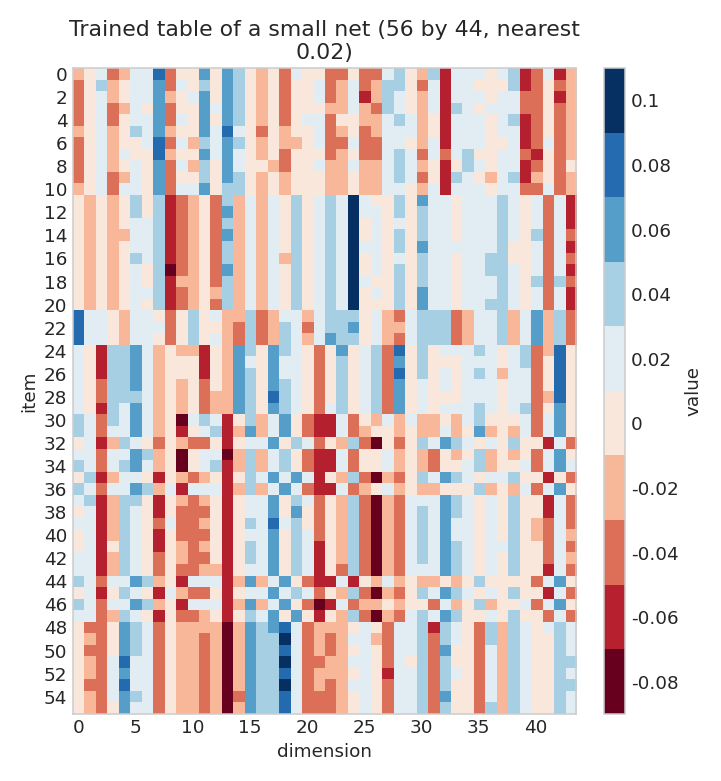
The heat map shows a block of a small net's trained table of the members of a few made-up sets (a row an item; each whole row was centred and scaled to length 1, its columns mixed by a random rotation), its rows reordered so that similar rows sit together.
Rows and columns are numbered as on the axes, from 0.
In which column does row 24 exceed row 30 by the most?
28
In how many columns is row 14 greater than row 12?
3
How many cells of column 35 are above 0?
33
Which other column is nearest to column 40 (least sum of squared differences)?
22
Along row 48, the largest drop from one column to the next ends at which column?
31
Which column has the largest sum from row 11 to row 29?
24
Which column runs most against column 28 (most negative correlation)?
1
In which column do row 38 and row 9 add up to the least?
26
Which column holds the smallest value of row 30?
9
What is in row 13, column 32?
0.02
